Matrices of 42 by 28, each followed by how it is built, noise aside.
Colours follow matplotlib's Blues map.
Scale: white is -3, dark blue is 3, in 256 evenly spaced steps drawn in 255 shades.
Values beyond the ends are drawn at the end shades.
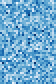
repeating rows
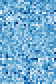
uneven rows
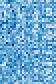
blocks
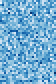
noise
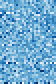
uneven rows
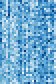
blocks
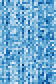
blocks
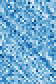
Toeplitz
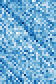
Toeplitz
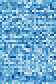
blocks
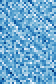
Toeplitz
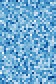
noise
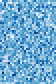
noise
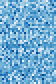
repeating columns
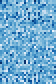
blocks
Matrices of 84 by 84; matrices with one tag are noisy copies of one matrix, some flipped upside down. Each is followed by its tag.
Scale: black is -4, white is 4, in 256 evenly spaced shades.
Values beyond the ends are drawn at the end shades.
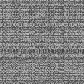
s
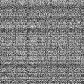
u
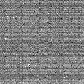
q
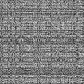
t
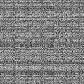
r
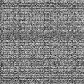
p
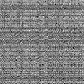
q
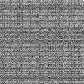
q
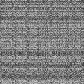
u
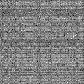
t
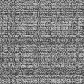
t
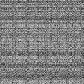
u
